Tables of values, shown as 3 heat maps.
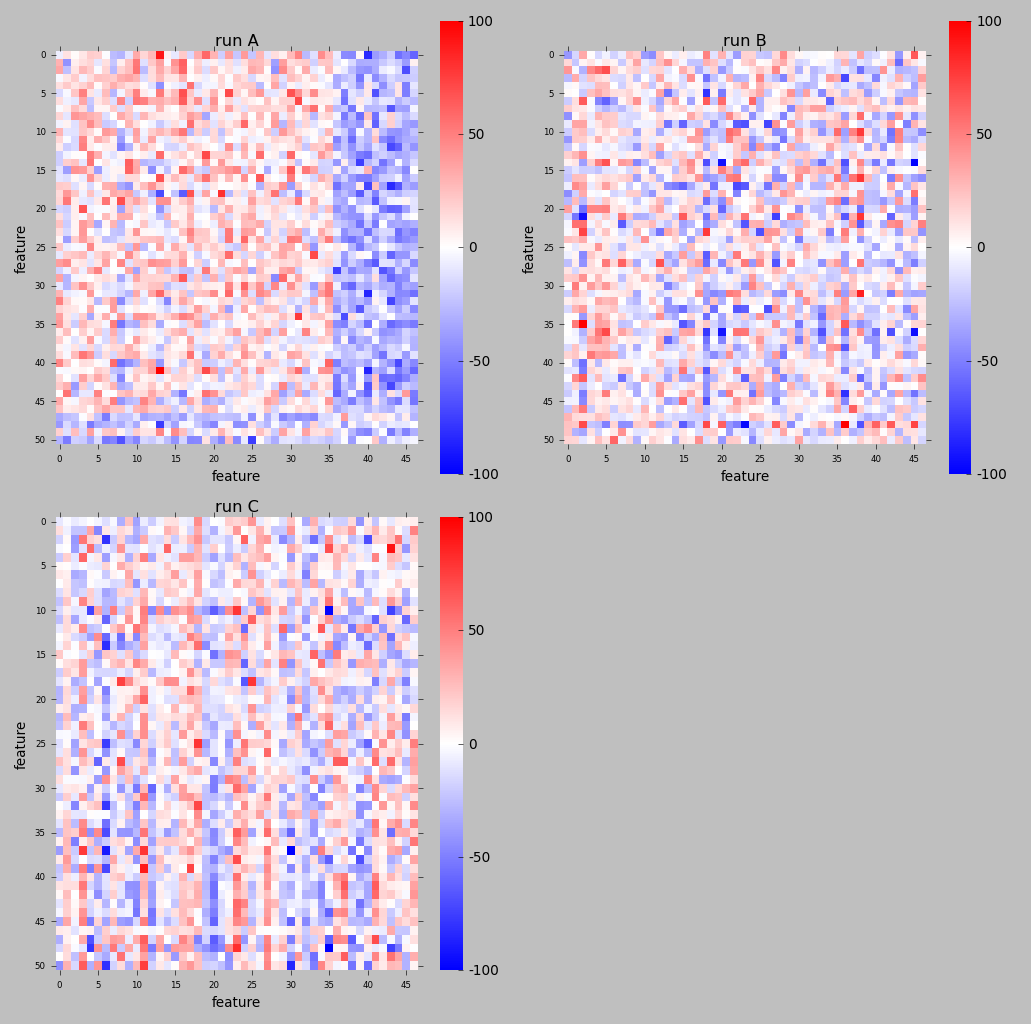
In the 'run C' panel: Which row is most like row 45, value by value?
35
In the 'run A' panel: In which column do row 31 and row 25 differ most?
22
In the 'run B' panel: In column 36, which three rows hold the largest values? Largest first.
48, 35, 23
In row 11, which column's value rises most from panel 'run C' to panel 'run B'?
6
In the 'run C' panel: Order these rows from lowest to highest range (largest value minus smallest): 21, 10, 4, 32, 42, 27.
21, 4, 42, 27, 32, 10
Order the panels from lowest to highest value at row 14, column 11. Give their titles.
run A, run B, run C
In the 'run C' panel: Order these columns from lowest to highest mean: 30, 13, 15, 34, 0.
30, 0, 34, 15, 13
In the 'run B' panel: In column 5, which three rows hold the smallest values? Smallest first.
6, 48, 7
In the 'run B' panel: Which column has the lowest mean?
18
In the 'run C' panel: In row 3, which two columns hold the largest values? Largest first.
43, 35
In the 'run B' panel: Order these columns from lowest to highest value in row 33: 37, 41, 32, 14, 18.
14, 32, 37, 41, 18
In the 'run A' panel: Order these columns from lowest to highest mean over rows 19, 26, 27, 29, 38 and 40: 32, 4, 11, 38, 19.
38, 19, 4, 32, 11
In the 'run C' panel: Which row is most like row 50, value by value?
37
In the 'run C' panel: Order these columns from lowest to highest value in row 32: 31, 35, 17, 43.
43, 31, 17, 35
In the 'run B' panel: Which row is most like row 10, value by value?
16
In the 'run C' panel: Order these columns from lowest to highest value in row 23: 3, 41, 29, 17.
29, 41, 17, 3
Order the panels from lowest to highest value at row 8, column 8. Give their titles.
run B, run C, run A
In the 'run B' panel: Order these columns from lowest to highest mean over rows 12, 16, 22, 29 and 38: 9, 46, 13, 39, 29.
9, 13, 39, 29, 46
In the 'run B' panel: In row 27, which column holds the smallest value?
27
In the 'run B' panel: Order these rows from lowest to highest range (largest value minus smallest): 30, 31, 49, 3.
49, 30, 3, 31
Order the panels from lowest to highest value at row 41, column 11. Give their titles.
run B, run A, run C
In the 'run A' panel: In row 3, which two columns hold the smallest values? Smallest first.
39, 41
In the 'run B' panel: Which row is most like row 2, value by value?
20
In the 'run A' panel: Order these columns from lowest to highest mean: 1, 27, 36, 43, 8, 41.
43, 36, 41, 8, 1, 27
